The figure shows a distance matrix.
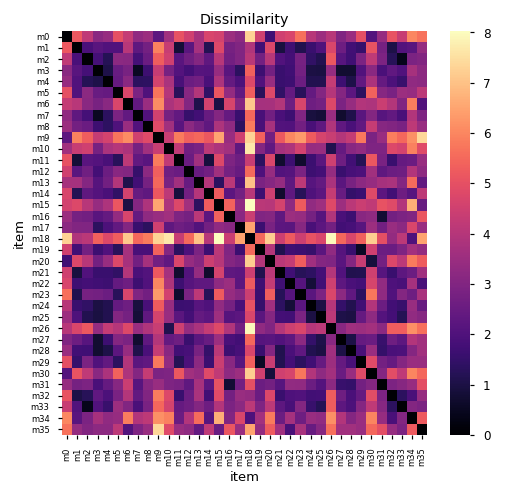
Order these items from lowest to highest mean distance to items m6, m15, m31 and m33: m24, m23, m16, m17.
m24, m17, m16, m23
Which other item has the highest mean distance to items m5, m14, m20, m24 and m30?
m18
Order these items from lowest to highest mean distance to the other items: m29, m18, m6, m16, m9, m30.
m29, m16, m6, m30, m9, m18
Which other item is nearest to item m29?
m19
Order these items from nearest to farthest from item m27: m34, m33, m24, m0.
m24, m33, m0, m34
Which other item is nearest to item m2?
m33
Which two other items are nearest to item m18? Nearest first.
m34, m32
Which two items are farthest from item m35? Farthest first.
m9, m18
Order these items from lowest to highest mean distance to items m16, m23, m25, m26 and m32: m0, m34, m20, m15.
m34, m20, m0, m15
